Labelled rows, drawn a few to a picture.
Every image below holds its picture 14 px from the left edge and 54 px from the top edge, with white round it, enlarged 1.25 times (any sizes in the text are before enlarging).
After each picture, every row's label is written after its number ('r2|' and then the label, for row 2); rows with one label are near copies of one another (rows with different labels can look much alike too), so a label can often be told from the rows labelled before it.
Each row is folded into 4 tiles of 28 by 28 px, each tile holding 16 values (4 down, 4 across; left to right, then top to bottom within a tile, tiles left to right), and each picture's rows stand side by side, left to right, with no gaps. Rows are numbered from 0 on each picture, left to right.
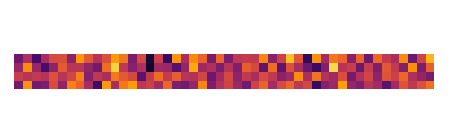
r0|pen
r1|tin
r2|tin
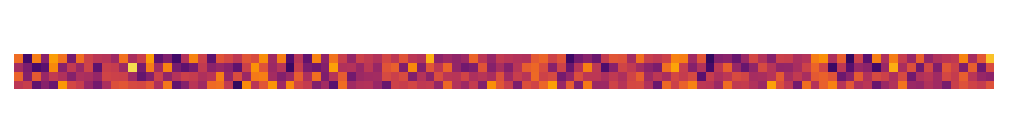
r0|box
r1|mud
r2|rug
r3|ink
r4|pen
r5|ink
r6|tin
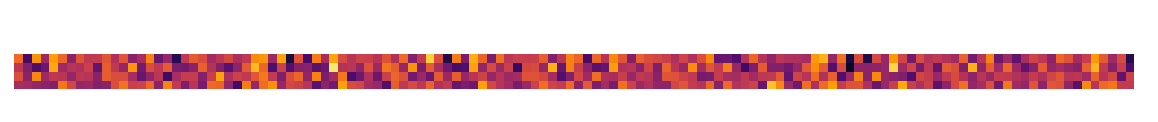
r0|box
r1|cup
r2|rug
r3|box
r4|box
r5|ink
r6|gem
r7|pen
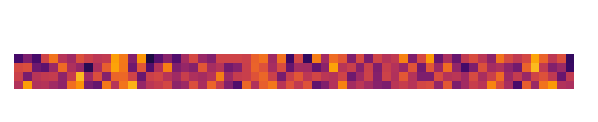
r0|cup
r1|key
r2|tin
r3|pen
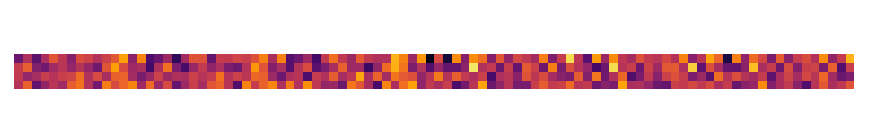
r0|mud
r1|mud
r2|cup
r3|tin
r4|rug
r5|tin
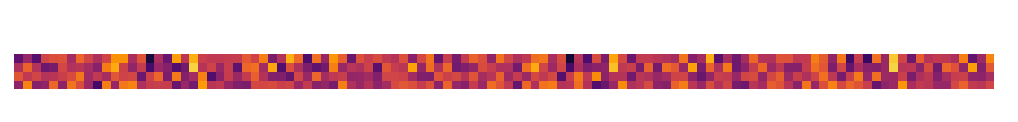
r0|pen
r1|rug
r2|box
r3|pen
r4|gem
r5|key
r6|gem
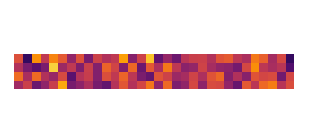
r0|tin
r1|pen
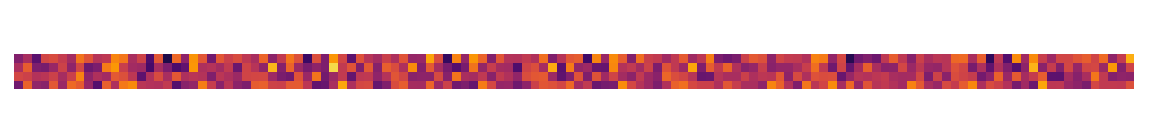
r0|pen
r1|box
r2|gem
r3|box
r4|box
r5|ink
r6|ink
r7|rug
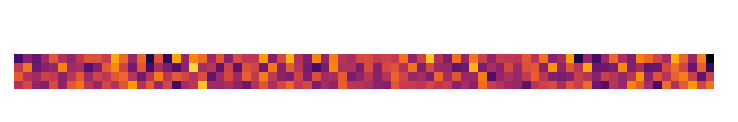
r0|key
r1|tin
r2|rug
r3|rug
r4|key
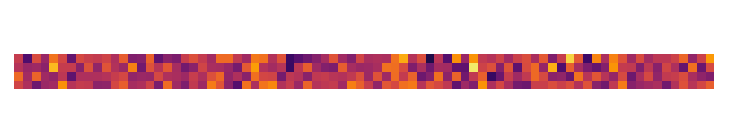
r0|gem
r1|pen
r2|ink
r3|rug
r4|tin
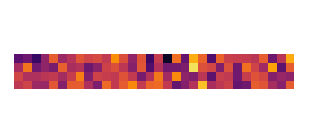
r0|key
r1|gem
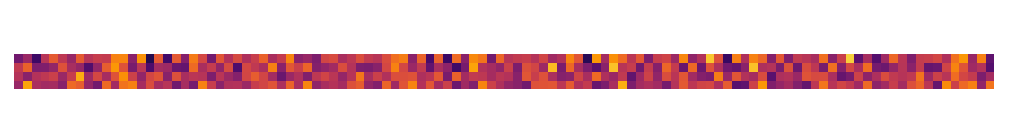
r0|cup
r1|box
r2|cup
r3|box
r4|tin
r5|tin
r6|mud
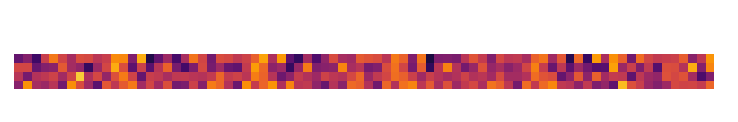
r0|cup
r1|mud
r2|key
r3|ink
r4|box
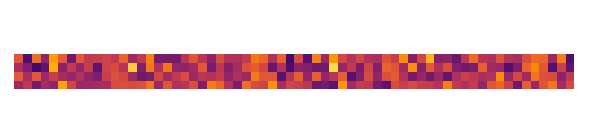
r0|box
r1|ink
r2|rug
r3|cup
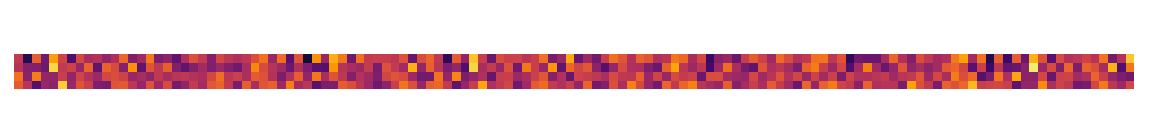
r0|gem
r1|mud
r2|box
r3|gem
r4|pen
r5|pen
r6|ink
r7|gem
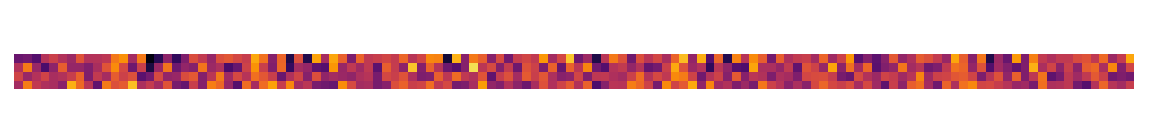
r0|ink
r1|key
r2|box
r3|tin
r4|mud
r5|box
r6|key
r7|rug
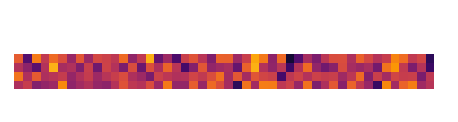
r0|tin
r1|pen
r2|pen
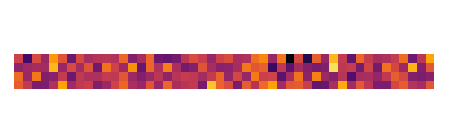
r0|gem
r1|ink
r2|gem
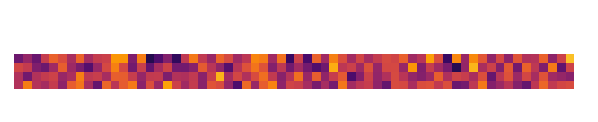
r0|cup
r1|cup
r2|rug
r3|tin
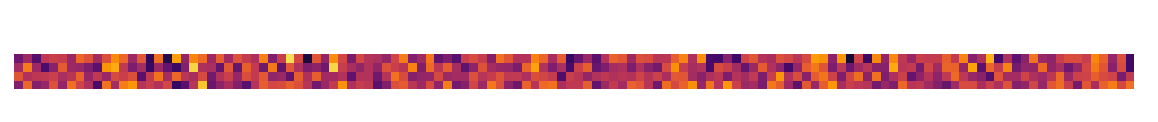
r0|pen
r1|tin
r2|gem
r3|pen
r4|mud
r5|cup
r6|rug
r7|key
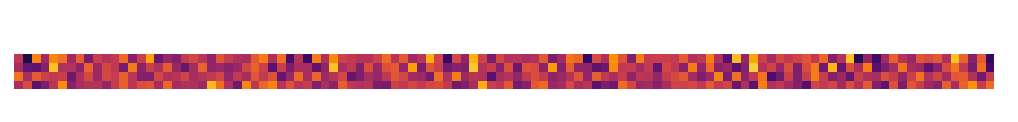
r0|tin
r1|ink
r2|rug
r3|gem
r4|box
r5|rug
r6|key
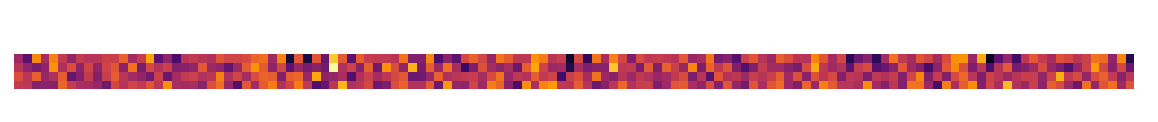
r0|rug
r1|cup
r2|gem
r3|pen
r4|gem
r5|pen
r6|cup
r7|cup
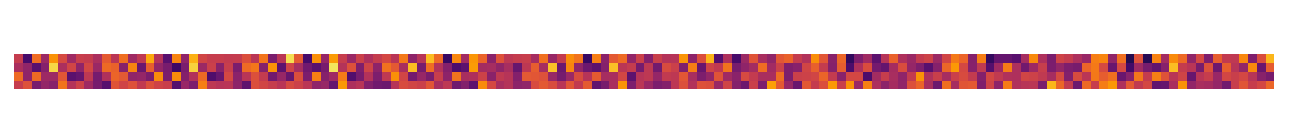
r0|rug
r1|rug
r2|rug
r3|box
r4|tin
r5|key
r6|cup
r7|ink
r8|tin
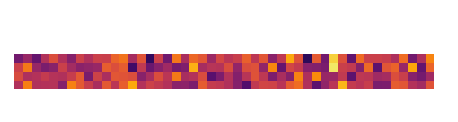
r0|ink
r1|rug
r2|gem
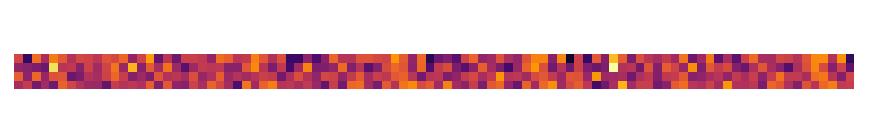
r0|rug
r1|pen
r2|key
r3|cup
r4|gem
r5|cup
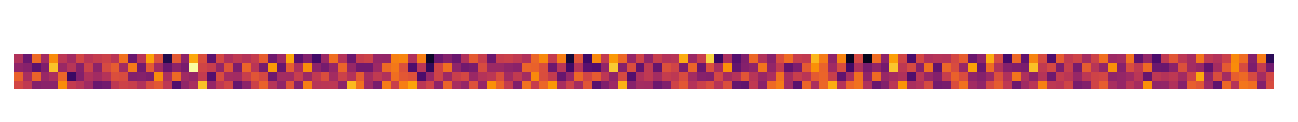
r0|rug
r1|gem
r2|ink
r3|ink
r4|tin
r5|key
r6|gem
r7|gem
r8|cup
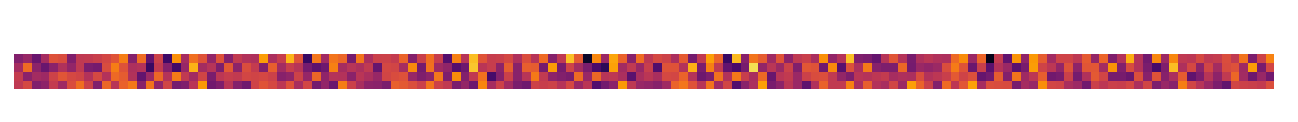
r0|mud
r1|tin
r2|box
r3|rug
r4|box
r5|tin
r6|ink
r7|rug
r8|rug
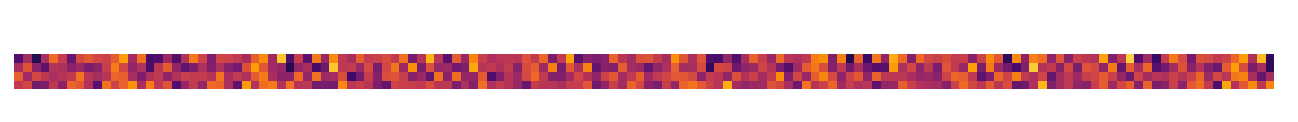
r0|mud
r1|mud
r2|rug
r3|rug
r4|key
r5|cup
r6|box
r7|tin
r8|mud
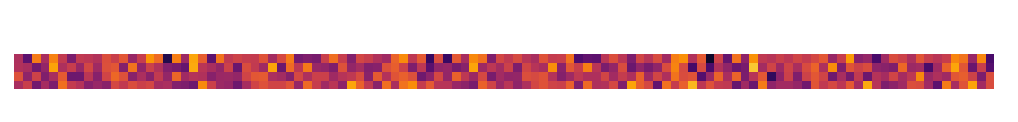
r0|rug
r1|box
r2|ink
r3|box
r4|ink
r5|rug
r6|cup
